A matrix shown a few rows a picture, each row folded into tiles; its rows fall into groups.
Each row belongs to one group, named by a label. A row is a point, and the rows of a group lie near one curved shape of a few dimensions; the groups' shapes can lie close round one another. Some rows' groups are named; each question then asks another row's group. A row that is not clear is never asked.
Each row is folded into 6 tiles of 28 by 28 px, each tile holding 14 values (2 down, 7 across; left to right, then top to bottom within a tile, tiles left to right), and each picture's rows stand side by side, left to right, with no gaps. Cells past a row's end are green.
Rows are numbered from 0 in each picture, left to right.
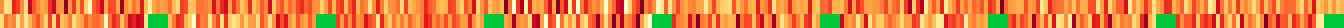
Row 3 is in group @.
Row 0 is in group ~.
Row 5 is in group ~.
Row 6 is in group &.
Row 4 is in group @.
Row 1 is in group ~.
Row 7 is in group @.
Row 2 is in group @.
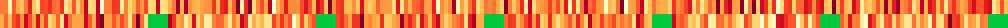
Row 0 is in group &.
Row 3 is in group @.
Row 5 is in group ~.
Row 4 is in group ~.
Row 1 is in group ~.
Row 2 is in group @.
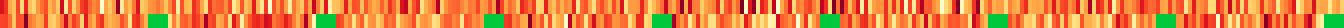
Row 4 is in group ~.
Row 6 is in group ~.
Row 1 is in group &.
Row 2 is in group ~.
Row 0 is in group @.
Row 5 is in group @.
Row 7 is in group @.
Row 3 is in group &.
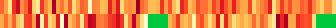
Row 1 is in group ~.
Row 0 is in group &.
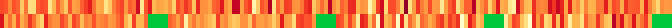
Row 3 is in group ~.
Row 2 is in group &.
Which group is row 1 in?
~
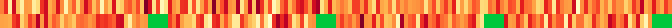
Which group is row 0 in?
&
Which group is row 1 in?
~
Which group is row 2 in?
&
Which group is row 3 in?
&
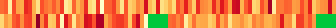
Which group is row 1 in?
~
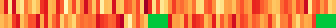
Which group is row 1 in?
@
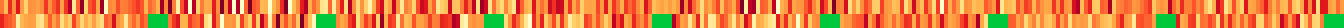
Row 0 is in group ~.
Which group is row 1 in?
@
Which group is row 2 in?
&
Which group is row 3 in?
~
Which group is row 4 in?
~
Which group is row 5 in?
&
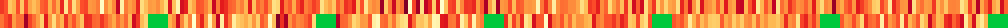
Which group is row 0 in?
@
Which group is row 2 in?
~
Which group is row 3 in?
@
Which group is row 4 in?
~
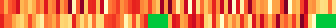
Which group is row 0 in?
~
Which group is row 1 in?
@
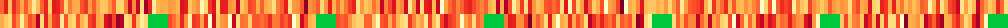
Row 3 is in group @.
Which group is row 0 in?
&
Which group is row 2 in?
~
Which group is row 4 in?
&
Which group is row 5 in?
&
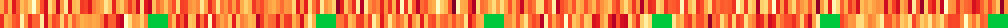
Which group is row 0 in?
&
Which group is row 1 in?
@
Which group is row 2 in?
@
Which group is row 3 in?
&
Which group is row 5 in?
~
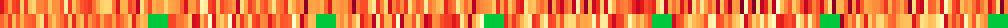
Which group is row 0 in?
@
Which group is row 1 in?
&
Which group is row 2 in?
&
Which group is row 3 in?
~
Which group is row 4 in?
~
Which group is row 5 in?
~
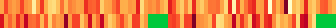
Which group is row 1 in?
@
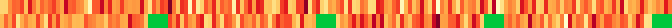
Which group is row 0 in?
~
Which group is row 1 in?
@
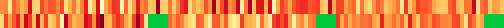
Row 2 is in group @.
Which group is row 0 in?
&
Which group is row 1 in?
~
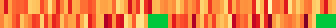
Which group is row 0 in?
&
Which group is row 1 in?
&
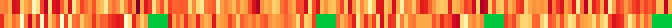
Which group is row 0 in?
&
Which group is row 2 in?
&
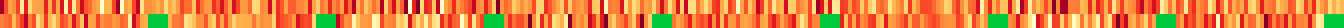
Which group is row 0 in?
@
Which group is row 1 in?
~
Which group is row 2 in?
~
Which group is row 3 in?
&
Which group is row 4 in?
&
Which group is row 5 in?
@
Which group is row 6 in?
~
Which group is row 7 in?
@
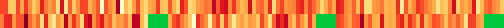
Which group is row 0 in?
@
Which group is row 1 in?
~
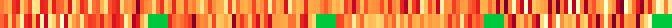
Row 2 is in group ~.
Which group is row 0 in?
&
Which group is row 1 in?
@
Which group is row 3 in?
@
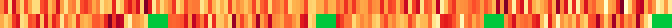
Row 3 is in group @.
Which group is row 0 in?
&
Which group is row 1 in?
@
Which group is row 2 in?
~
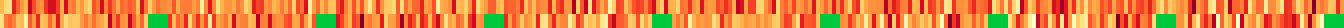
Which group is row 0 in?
~
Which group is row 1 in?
@
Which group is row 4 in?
~
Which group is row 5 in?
~
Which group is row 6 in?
~
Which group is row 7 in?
&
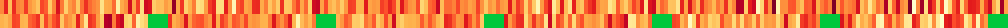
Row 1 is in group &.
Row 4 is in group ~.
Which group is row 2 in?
~
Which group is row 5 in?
~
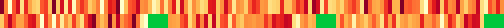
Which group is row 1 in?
&
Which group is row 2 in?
~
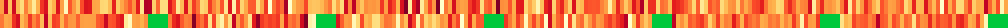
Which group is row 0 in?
&
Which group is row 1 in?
@
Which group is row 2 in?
~
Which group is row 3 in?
&
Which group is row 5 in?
&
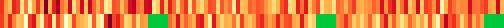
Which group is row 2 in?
~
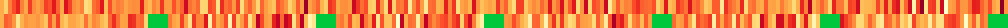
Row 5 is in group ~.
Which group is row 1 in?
&
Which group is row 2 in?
&
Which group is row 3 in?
~
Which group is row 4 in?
&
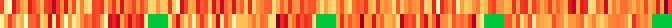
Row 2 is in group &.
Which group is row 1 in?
~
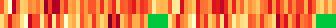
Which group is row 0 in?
~
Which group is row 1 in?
~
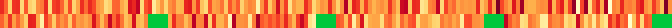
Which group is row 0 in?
@
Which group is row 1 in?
&
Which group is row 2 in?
~
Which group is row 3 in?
~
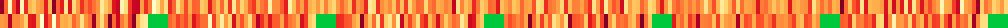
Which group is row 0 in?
@
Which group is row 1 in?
@
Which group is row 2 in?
&
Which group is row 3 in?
&
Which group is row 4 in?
@
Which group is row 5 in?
@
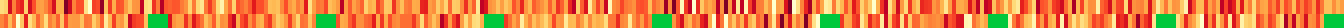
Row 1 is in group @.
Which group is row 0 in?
~
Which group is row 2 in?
&
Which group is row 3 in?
~
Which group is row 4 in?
@
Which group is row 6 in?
~
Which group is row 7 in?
~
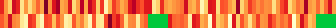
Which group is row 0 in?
~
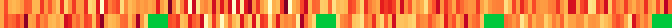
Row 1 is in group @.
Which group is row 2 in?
~
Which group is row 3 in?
~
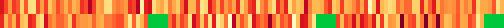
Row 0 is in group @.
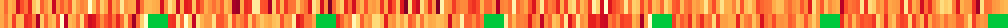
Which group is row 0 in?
&
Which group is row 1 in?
~
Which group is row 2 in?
~
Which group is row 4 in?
@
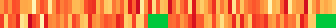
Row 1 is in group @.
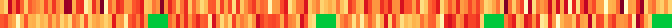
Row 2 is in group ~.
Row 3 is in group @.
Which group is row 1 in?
@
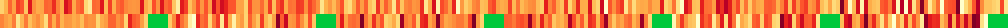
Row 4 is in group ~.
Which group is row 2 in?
&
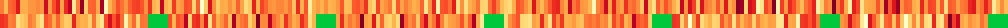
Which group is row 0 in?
~
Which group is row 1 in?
@
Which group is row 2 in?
&
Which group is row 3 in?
~
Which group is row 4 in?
~
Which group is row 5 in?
~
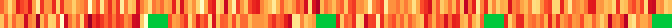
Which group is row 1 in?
&
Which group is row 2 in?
@
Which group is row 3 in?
&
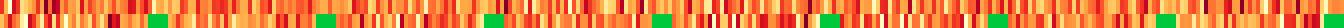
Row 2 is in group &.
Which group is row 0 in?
~
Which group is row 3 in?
@
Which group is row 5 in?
&
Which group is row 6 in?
@
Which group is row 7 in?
~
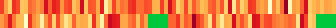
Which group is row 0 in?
~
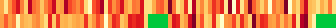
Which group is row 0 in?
~
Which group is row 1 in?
@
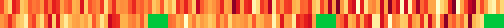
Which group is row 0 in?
~
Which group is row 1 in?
~
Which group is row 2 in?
@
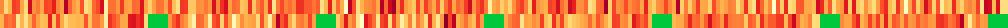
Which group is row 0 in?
~
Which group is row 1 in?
~
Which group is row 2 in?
~
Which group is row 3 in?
~
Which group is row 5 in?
&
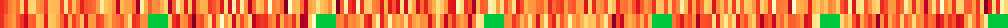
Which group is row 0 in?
@
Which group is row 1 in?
@
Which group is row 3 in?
~
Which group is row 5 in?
&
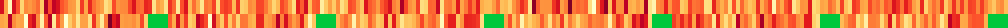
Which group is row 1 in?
@
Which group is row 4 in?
@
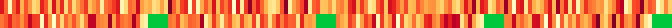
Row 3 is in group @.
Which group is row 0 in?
@
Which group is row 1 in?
@
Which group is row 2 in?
&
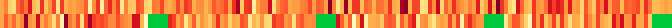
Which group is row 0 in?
&
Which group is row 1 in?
~
